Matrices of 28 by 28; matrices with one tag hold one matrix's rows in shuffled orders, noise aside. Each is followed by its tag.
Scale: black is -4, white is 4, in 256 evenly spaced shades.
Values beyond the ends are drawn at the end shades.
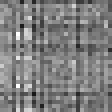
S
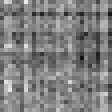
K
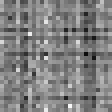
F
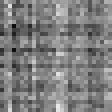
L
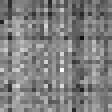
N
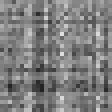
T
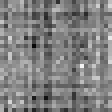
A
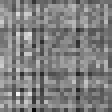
S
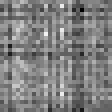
N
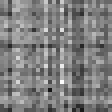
N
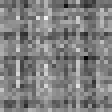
F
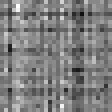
N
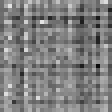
K
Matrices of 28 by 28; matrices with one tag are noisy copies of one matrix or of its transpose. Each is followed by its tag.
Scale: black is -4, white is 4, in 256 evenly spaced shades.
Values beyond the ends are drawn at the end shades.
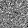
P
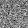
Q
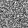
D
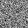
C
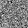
D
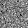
Q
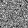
C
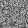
C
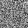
D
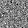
D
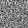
D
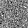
D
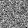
P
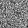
P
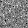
C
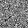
C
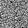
D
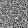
D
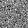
C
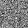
D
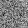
Q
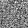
D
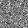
P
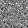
P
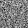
C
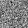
D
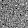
Q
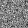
C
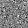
D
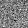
Q
